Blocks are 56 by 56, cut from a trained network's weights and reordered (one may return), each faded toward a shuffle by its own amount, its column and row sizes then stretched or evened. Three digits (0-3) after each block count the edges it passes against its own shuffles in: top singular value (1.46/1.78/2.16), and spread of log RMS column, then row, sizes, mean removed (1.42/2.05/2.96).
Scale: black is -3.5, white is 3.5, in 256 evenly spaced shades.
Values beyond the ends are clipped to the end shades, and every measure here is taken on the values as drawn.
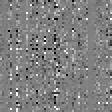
0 3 1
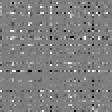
2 2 3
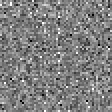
1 1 0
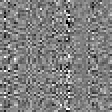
3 3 0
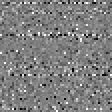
2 0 2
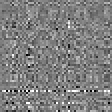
3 2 2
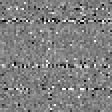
2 0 2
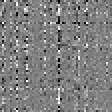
1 3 1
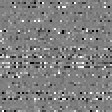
1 0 3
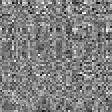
3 1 1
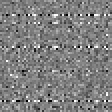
3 1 2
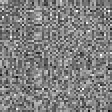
3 0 0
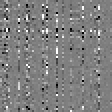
1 3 1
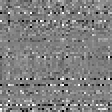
2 1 3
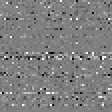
0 1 3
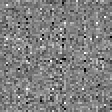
0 2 1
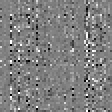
2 3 1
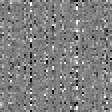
1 3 0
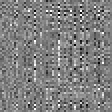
3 3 1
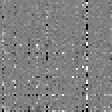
2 2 1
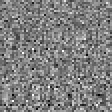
2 0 1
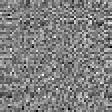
3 1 0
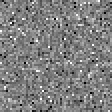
0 0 0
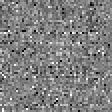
1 1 1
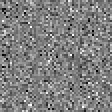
2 2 0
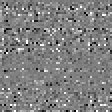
0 0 3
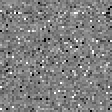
0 0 1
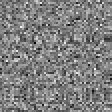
2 0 1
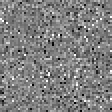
1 1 0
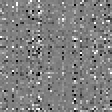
1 3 1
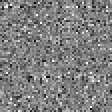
1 1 1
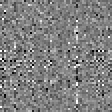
2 2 1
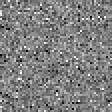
0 0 0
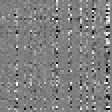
2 3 1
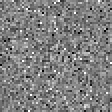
0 0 0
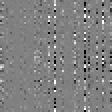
2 3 1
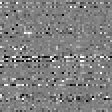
2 0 3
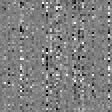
1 3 1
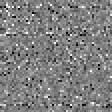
1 1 1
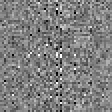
2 2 0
